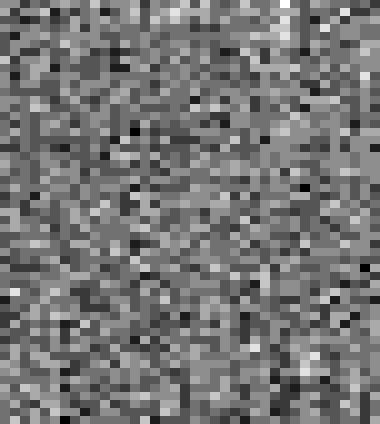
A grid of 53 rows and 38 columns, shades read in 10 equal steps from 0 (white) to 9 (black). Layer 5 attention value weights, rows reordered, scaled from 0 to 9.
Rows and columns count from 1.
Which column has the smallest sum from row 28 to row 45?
21
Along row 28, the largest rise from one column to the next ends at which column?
26
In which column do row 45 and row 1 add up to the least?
32
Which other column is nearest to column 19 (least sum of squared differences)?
25
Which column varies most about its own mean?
29
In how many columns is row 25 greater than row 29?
16
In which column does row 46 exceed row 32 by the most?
12
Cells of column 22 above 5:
13
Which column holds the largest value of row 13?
20
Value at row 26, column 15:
3
